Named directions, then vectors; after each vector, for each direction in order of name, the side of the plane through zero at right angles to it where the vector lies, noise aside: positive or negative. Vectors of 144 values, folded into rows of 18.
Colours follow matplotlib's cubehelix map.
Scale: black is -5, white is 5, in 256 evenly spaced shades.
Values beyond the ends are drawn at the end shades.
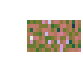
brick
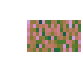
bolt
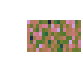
positive, negative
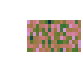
positive, negative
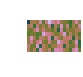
negative, positive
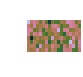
positive, negative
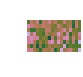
positive, positive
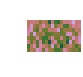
positive, negative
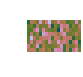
negative, positive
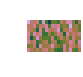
positive, negative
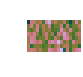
negative, positive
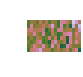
negative, negative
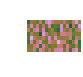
negative, positive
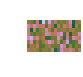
positive, positive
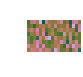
negative, negative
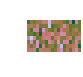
negative, positive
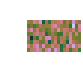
negative, negative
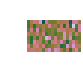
negative, negative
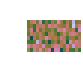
negative, negative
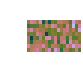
negative, negative
